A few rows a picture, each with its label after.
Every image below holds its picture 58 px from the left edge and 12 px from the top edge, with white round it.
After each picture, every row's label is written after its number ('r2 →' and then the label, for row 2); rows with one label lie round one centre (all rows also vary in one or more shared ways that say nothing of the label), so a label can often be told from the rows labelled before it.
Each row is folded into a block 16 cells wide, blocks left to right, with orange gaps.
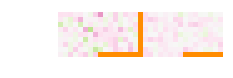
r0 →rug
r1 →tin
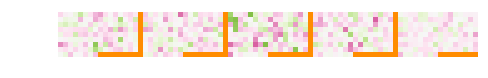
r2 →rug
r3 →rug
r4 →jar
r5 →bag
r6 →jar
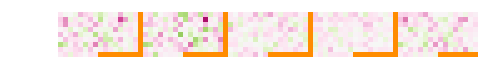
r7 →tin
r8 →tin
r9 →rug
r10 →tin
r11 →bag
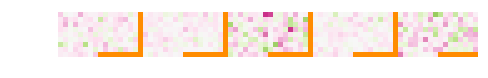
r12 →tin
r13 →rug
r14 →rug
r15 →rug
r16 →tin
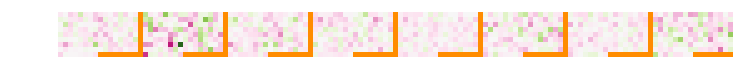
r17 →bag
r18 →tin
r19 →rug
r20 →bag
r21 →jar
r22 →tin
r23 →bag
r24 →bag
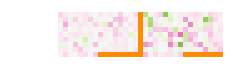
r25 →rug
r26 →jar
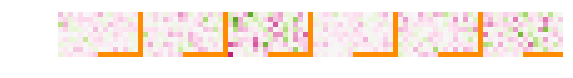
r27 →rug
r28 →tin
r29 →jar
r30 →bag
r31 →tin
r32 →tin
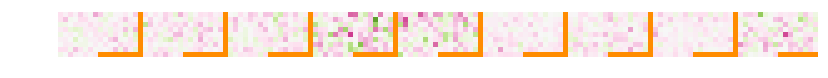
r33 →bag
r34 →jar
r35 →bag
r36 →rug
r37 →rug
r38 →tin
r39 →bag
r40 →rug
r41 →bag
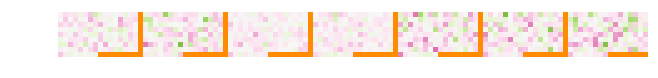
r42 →bag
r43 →rug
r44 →tin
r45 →bag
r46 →bag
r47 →rug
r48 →tin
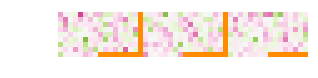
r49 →tin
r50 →rug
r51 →bag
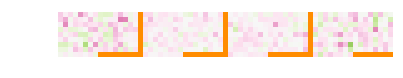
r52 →jar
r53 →tin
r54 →tin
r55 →tin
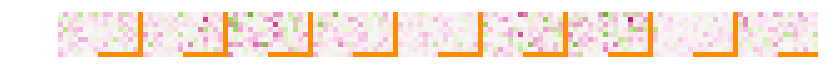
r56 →rug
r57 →jar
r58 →bag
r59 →bag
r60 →tin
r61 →rug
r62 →rug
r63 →jar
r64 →rug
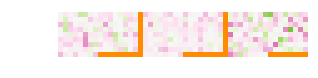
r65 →tin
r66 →rug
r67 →jar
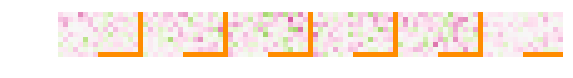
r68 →tin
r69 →bag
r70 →rug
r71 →rug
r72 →bag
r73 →jar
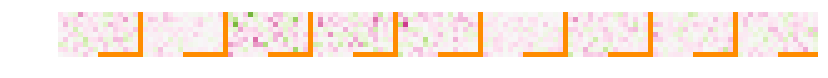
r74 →tin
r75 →tin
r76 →jar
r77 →rug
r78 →rug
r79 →tin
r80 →tin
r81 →jar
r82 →bag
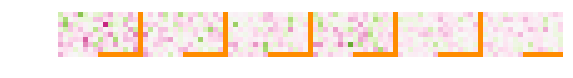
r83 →jar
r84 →rug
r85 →tin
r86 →tin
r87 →rug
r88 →rug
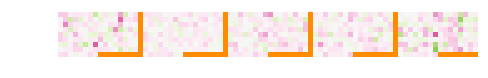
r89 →rug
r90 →rug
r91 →bag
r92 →bag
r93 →tin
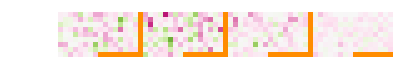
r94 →rug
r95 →jar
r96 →rug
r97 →jar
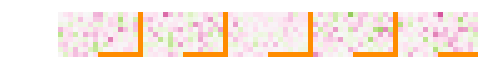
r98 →tin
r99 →jar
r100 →rug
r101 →rug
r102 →rug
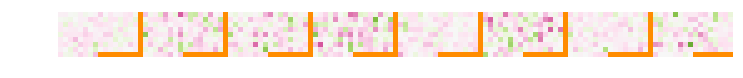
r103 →tin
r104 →tin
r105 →tin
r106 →tin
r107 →jar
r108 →jar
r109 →tin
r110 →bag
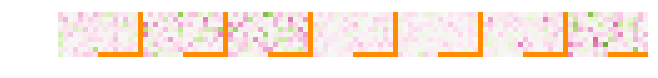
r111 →tin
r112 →bag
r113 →jar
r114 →bag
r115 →jar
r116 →bag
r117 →jar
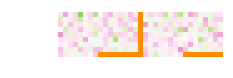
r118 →rug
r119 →bag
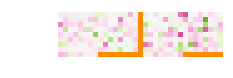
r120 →tin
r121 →rug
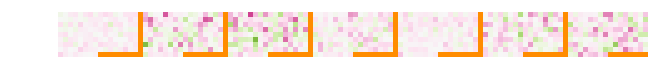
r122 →bag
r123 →tin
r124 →jar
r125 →bag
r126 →tin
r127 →rug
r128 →rug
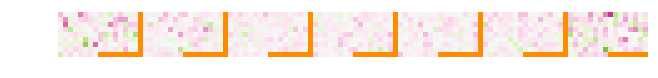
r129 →rug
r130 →rug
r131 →bag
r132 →jar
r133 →tin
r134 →rug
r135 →tin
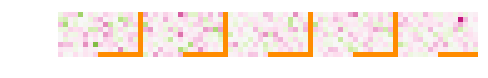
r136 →bag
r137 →rug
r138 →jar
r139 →rug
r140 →bag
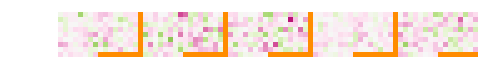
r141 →rug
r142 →bag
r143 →jar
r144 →jar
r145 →rug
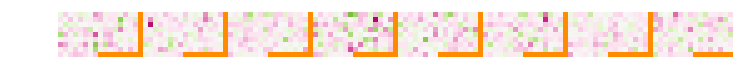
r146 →tin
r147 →rug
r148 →rug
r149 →jar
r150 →jar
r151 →jar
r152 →jar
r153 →tin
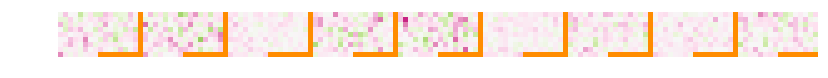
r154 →tin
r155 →tin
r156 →rug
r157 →tin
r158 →bag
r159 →rug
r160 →rug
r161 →jar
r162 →tin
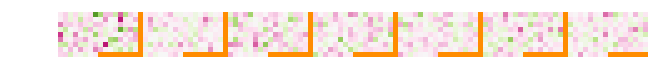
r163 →rug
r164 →bag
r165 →bag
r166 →rug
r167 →bag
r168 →jar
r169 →jar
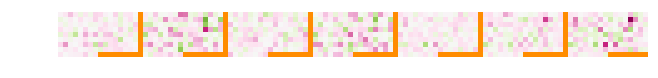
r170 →bag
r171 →tin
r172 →tin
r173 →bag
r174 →rug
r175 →jar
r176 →bag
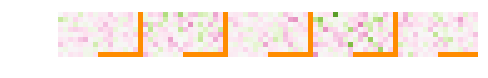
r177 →rug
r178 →bag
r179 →jar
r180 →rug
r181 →tin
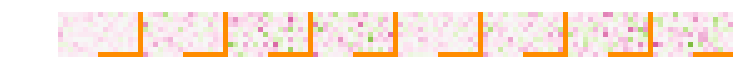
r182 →rug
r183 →bag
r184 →tin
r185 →jar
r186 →bag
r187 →jar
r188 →bag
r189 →rug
